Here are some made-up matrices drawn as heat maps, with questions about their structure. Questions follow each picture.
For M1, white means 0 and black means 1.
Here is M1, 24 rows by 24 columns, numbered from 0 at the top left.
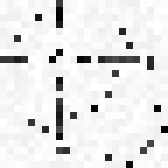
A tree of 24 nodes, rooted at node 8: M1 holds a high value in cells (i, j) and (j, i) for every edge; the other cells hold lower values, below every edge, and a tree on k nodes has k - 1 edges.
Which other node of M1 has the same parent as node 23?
6
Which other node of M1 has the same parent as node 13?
22
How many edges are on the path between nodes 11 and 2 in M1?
2
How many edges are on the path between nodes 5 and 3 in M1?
3
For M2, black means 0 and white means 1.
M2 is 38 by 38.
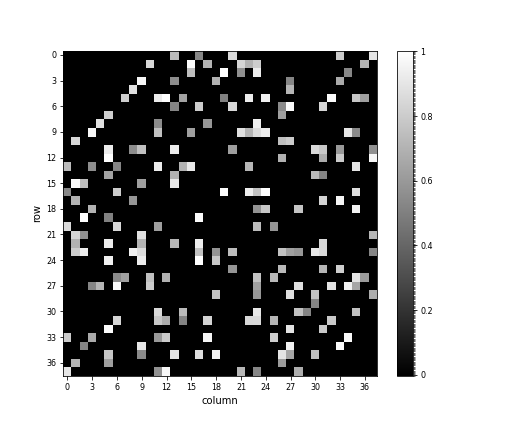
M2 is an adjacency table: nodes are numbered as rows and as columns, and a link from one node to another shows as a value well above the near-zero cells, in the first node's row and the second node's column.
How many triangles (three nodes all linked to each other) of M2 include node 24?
0
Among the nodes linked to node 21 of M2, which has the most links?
node 9
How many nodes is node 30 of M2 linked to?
6
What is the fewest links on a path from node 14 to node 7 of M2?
2
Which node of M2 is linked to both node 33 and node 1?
node 17
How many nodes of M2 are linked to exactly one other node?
1
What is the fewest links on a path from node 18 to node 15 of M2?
3
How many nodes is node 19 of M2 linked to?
3
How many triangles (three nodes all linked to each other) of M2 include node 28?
4
